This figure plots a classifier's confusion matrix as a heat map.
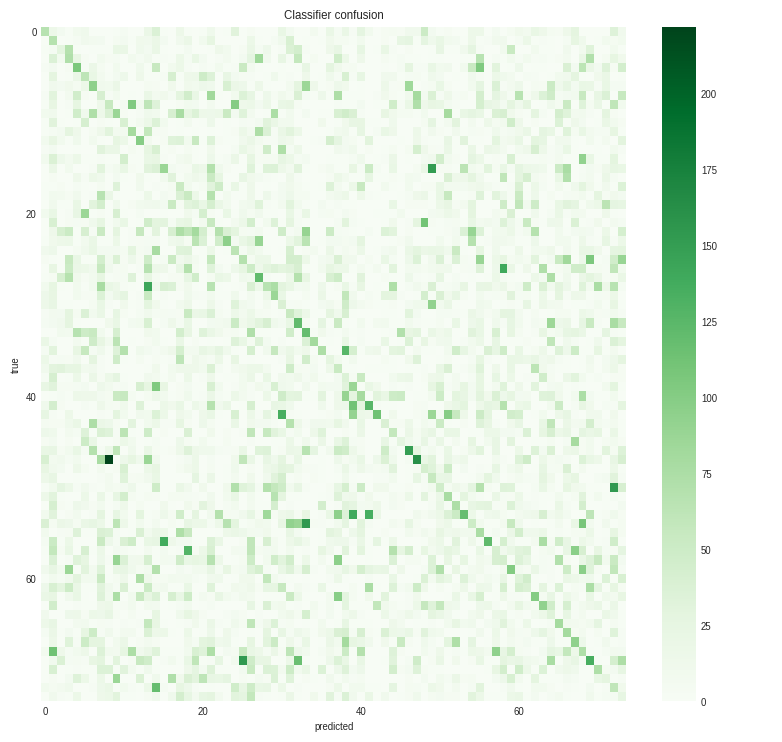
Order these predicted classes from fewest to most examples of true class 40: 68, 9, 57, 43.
43, 57, 9, 68
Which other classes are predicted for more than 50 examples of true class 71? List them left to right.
9, 16, 20
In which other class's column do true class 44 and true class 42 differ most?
30
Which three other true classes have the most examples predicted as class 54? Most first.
22, 23, 4
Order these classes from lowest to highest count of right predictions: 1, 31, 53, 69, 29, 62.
31, 1, 29, 62, 53, 69
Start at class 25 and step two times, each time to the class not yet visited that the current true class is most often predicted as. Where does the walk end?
32
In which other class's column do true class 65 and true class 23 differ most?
27
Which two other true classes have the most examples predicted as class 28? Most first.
53, 50
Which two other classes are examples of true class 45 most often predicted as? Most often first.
67, 5
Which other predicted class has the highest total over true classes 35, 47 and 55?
8
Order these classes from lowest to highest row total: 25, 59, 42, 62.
62, 42, 59, 25
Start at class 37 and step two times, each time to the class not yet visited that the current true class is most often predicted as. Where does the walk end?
9
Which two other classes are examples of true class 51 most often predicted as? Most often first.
29, 10
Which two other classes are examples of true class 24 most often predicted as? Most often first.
14, 52
